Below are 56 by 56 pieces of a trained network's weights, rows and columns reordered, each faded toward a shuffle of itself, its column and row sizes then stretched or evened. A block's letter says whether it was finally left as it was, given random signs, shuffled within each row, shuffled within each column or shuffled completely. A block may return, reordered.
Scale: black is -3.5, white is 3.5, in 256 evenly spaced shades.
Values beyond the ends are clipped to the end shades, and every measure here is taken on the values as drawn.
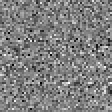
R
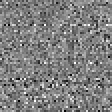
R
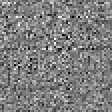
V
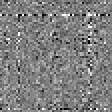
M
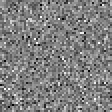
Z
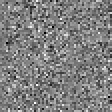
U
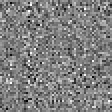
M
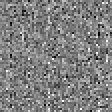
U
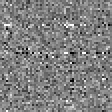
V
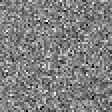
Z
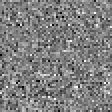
R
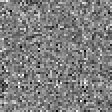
V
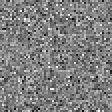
R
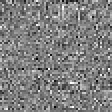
M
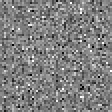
U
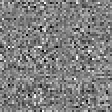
M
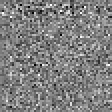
V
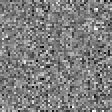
V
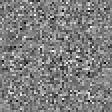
V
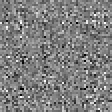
V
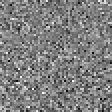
R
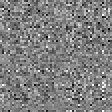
M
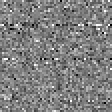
R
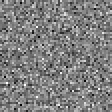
Z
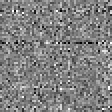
V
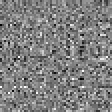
M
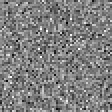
Z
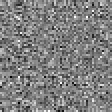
M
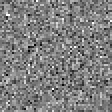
U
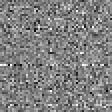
V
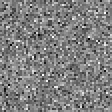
Z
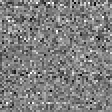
R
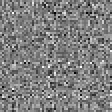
M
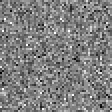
Z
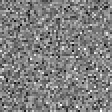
Z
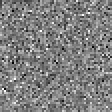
Z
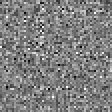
V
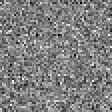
R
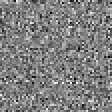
V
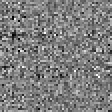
V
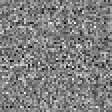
R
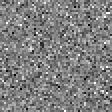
Z
